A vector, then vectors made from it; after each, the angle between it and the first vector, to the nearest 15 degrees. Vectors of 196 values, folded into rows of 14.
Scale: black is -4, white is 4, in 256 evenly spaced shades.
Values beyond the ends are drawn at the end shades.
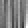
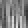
105 degrees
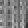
150 degrees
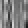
135 degrees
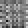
60 degrees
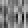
75 degrees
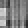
135 degrees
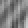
45 degrees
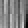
150 degrees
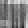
45 degrees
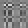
90 degrees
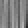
165 degrees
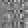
60 degrees
